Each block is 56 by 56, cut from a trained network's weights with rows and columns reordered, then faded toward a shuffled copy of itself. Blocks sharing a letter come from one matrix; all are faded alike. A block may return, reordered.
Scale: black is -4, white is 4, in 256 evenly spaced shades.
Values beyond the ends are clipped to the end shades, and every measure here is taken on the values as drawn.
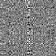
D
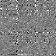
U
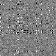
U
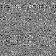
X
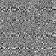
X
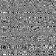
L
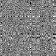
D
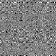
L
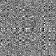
D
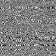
L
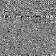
L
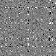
U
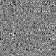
X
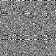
D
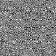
X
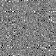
U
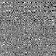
L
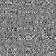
L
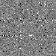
U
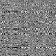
L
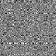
X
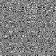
X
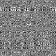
X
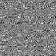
X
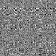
X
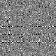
D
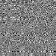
X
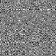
X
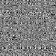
X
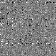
U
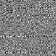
X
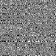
L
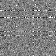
D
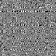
L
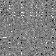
U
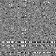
D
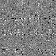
U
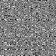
X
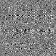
L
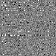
U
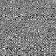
X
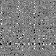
U
